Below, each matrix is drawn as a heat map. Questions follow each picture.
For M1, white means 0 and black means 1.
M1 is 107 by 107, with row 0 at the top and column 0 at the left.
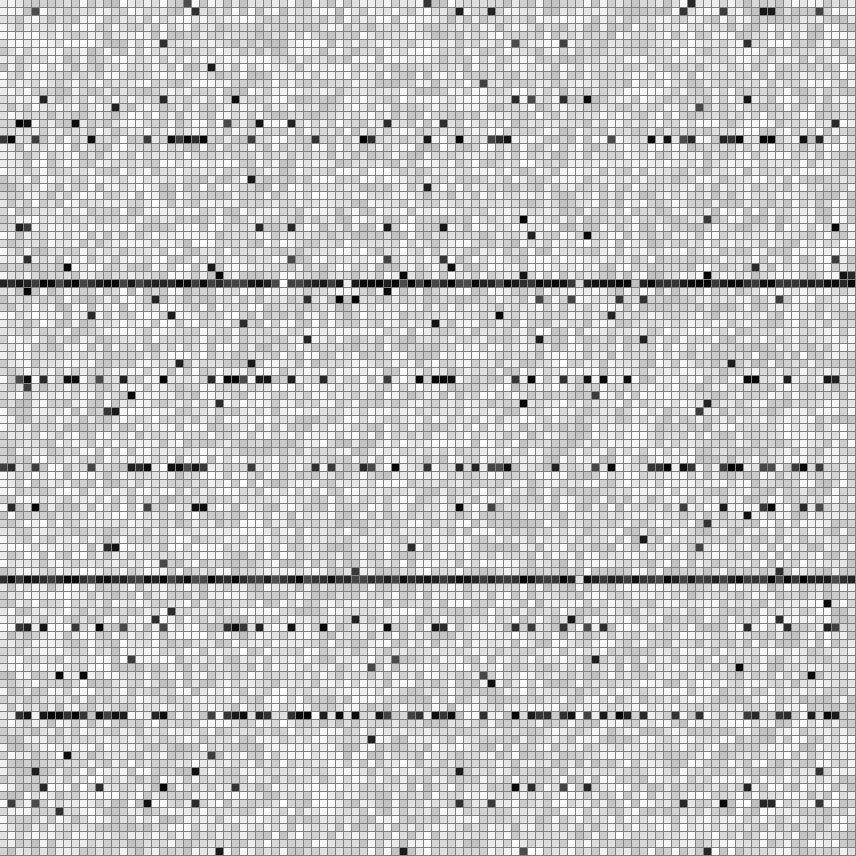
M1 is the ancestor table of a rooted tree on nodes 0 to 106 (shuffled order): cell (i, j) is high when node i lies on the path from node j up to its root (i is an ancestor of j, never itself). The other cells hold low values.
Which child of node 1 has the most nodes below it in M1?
96
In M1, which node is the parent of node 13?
51
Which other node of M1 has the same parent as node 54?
30
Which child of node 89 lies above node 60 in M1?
84
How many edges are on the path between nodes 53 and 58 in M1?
4
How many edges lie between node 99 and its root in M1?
3
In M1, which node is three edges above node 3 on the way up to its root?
32
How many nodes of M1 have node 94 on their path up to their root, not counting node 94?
2
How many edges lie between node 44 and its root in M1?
6
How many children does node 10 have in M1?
1
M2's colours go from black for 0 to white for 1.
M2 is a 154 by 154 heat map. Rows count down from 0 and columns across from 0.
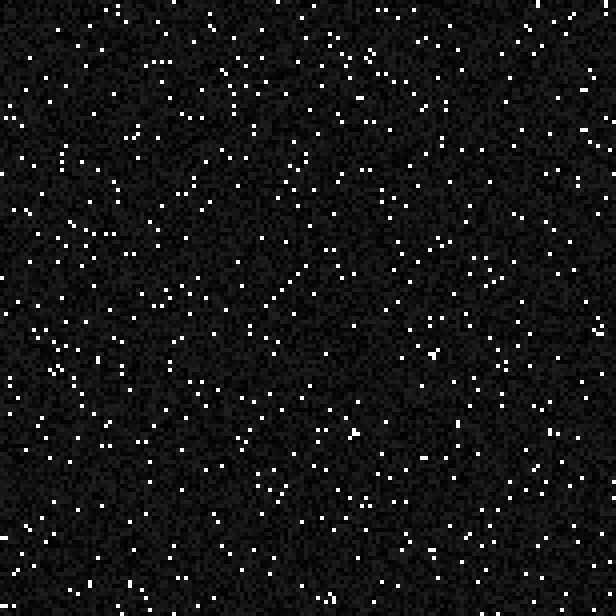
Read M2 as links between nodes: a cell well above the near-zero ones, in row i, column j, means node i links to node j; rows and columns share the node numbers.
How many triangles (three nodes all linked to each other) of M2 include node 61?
1
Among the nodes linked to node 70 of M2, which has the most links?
node 102
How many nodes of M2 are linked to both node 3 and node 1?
2
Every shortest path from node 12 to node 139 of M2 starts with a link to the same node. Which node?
node 92
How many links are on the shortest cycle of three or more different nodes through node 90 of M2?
3
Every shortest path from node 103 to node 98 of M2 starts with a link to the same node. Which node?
node 23
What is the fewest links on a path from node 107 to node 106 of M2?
6
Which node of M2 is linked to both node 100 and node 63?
node 137
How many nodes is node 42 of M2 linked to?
6
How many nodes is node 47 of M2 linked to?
4
